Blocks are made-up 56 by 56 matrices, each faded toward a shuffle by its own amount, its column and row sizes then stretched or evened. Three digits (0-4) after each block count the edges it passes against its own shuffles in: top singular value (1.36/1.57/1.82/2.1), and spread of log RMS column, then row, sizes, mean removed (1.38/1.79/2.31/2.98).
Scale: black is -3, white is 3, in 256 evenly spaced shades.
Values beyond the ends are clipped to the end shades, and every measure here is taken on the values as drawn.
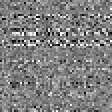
4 0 4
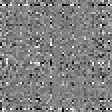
4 3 3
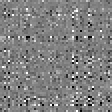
4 3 3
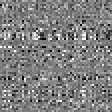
4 1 4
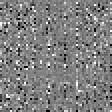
1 4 2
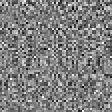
4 0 2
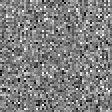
1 2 0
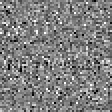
1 0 1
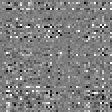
3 3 4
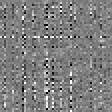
4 4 2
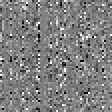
0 4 1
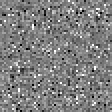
1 1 1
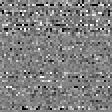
2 0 4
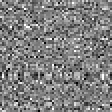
4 0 2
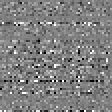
2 1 4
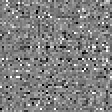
2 0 3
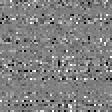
1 1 4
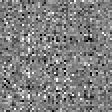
3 2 1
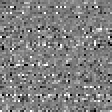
1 1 4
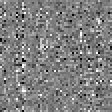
1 3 2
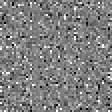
1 2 2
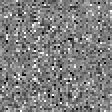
1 2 0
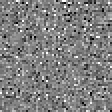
0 1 1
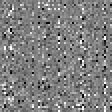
1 4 1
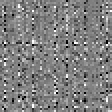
4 4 1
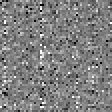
2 3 0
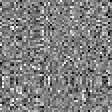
4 2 0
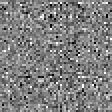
3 2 2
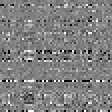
4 1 4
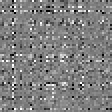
3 3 4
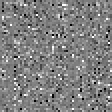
0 3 1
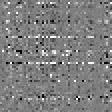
4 3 3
